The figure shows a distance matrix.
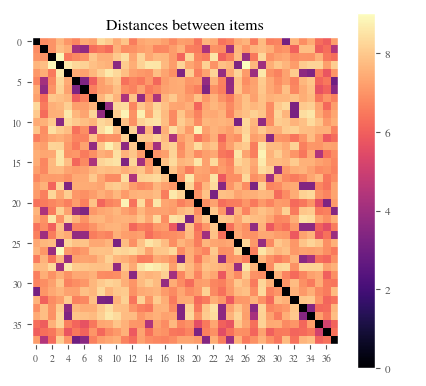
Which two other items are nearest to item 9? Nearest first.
32, 8
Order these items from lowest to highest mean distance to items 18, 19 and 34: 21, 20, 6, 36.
36, 20, 6, 21
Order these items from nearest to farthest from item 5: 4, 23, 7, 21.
21, 7, 23, 4
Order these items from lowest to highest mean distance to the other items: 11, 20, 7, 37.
37, 20, 7, 11
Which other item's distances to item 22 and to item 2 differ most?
19
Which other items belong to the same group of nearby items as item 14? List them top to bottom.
35
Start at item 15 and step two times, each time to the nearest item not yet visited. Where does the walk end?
13
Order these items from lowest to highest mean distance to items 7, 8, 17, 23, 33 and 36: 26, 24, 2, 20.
20, 24, 2, 26
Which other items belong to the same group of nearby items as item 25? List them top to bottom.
3, 10, 28
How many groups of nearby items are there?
12
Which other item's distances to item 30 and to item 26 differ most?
16
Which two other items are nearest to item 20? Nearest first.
36, 35
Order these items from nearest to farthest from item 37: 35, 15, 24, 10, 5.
5, 24, 35, 15, 10
